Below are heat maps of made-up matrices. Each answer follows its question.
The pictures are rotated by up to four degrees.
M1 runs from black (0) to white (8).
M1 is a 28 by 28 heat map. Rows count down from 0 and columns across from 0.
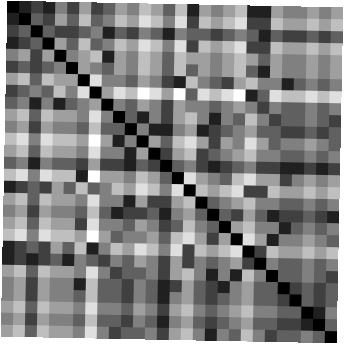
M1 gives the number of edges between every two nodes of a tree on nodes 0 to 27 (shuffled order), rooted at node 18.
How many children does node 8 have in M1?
1
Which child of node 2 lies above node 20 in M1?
21
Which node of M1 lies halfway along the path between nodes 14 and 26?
23
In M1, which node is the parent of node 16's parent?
13
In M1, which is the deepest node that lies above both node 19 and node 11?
17
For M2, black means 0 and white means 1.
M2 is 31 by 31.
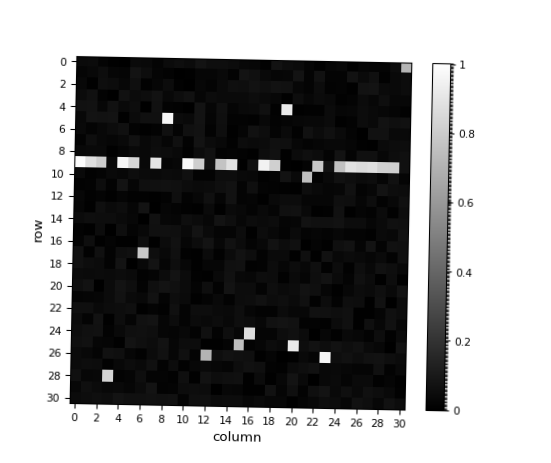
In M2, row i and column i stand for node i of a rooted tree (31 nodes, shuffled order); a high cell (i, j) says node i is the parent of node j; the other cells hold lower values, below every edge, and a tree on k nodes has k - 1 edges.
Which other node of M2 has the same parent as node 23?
12
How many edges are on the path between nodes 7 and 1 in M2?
2
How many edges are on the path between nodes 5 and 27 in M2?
2
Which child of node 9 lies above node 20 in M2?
25
